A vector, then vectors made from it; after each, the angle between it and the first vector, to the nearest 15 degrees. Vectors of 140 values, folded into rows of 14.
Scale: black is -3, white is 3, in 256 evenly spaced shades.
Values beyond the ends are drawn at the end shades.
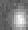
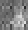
45 degrees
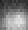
45 degrees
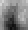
90 degrees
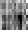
120 degrees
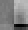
105 degrees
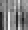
105 degrees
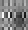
120 degrees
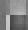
105 degrees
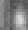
30 degrees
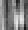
60 degrees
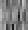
105 degrees
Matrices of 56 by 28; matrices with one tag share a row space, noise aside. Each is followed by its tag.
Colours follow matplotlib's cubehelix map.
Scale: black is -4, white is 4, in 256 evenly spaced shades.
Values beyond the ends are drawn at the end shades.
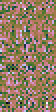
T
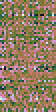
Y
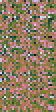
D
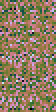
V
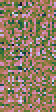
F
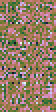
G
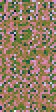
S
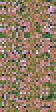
G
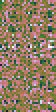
D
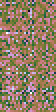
T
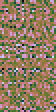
V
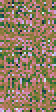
F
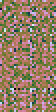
S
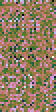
V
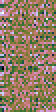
Y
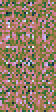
T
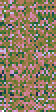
Y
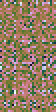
S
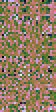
G
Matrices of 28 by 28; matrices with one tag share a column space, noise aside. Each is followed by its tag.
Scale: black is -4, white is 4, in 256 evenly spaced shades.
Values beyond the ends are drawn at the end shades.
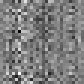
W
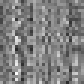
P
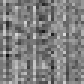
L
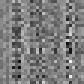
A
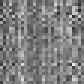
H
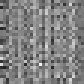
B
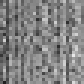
P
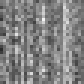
P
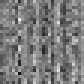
P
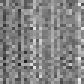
B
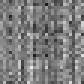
L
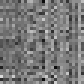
W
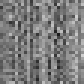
L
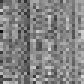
W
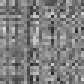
H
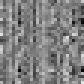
P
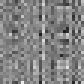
L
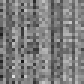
A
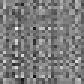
B
